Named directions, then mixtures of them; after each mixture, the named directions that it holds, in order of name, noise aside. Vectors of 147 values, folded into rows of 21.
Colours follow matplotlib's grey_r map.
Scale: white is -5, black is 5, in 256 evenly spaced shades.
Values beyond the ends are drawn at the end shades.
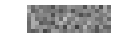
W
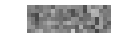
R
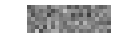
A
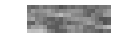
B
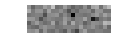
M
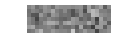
R.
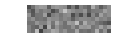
A.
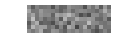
B, W.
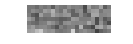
B, R.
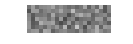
W.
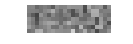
R.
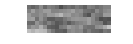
B.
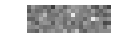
M.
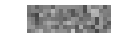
R.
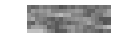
B.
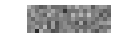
A.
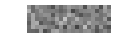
W.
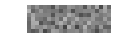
W.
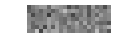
A, W.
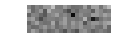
M.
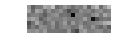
M.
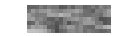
B.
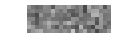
R.
